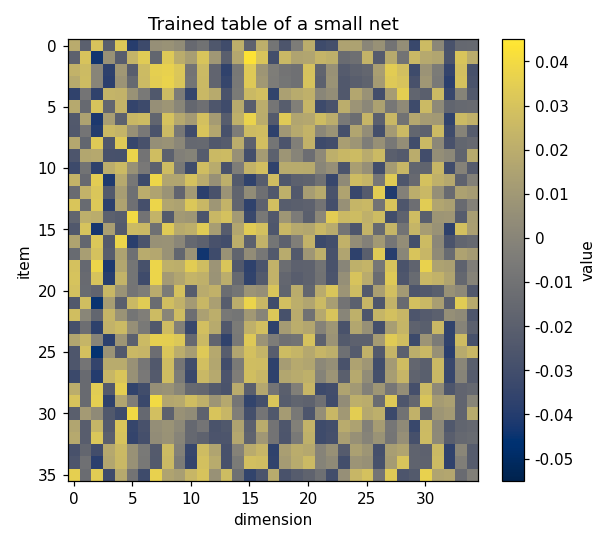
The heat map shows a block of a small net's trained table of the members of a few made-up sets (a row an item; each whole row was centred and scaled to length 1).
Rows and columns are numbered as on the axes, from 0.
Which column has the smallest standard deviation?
31
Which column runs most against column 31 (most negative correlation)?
26
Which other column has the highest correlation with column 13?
32
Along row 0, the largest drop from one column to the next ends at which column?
5
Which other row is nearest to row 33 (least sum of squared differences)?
23
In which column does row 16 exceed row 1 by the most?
2
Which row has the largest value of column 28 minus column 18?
22
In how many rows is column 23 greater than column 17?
25
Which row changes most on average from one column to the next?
21
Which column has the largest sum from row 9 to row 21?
7
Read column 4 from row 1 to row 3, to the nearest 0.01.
-0.02 0.01 0.01
